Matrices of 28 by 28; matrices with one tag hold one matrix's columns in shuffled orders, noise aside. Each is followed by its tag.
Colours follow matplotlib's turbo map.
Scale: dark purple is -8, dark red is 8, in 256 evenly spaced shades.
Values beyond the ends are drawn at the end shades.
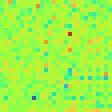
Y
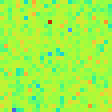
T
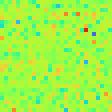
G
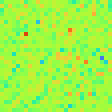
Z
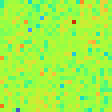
T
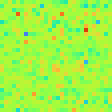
G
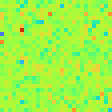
G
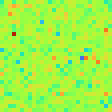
Z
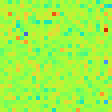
G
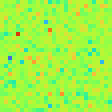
Z
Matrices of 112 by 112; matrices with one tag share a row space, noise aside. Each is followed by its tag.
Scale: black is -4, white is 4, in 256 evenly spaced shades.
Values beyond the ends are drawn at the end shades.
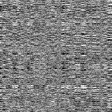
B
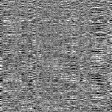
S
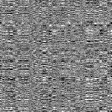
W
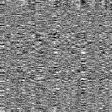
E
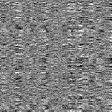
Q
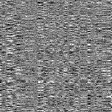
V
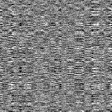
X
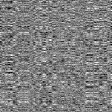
W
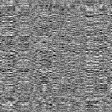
W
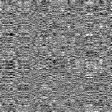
W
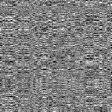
W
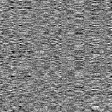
X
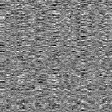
E
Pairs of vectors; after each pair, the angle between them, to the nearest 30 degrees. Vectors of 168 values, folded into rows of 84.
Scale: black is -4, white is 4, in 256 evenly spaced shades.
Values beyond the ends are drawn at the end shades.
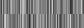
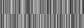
30 degrees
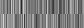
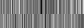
60 degrees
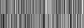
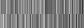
150 degrees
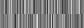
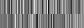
150 degrees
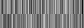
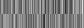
150 degrees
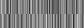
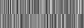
60 degrees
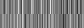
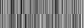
90 degrees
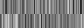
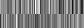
60 degrees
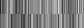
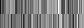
30 degrees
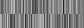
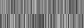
150 degrees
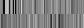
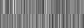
120 degrees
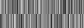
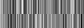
90 degrees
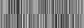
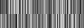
120 degrees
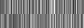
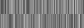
90 degrees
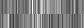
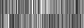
30 degrees
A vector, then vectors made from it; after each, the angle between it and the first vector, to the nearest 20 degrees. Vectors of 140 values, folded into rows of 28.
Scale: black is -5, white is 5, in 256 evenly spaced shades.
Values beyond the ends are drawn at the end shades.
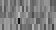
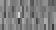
40 degrees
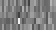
160 degrees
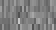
160 degrees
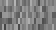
120 degrees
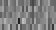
40 degrees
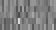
160 degrees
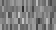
60 degrees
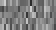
100 degrees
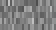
80 degrees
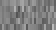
120 degrees
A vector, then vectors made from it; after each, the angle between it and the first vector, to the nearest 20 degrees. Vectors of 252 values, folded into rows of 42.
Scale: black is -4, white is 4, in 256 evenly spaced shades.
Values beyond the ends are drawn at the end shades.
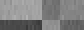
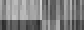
40 degrees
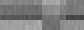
140 degrees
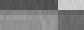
100 degrees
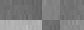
160 degrees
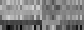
40 degrees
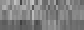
40 degrees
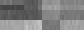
160 degrees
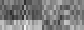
140 degrees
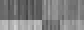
160 degrees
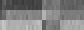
140 degrees
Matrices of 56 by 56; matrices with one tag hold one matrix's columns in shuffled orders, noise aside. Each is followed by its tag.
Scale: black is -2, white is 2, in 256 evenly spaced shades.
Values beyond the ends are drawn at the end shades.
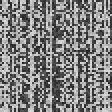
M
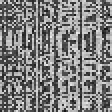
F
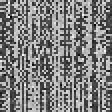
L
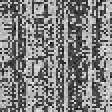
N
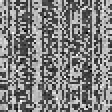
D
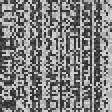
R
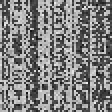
D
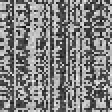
R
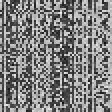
M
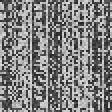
R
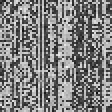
N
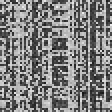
R
